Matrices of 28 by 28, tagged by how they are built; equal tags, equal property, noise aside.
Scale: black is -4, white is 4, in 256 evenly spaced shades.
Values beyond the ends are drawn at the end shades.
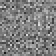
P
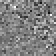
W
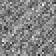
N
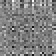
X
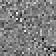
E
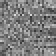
P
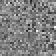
W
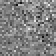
W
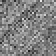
N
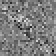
E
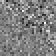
W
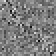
E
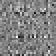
X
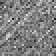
N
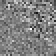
W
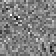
E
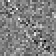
E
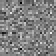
X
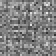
P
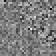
W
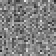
P
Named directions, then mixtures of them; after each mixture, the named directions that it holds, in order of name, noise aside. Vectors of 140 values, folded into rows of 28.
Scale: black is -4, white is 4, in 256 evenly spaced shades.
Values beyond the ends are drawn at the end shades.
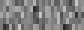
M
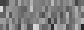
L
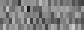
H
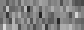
H, M.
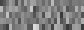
L, M.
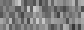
H, M.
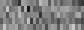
H.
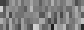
L.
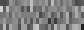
H, L.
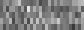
H.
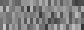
H, L.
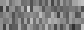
H, L.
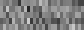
H.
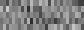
H, L.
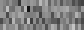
H.
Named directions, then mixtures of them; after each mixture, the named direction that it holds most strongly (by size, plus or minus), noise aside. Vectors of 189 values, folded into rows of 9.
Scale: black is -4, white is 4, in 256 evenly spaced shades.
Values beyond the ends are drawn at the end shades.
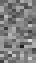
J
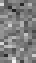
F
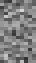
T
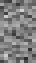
T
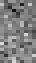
F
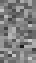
J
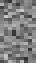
T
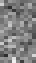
F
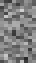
T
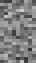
T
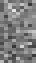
J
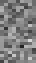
J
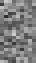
T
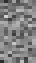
T
